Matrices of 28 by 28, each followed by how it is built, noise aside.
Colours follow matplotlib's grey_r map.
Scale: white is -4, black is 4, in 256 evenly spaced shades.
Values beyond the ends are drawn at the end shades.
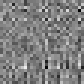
low rank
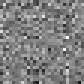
low rank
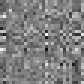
low rank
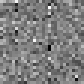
uneven columns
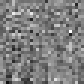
low rank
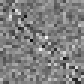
banded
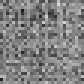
blocks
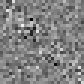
banded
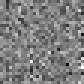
uneven columns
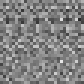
repeating columns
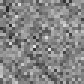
Toeplitz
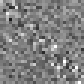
banded
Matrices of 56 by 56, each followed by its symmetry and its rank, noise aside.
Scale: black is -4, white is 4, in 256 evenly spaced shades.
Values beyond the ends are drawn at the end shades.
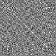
symmetric, rank six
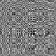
symmetric, rank four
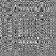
no symmetry, rank four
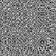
symmetric, rank six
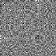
symmetric, rank eight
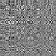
no symmetry, rank four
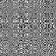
no symmetry, rank four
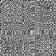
symmetric, rank six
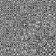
symmetric, rank six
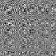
no symmetry, rank four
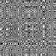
no symmetry, rank four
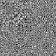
symmetric, rank eight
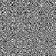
antisymmetric, rank six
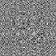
symmetric, rank six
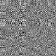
no symmetry, rank four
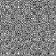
no symmetry, rank six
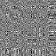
antisymmetric, rank six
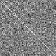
symmetric, rank eight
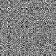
symmetric, rank eight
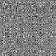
no symmetry, rank six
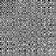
symmetric, rank four
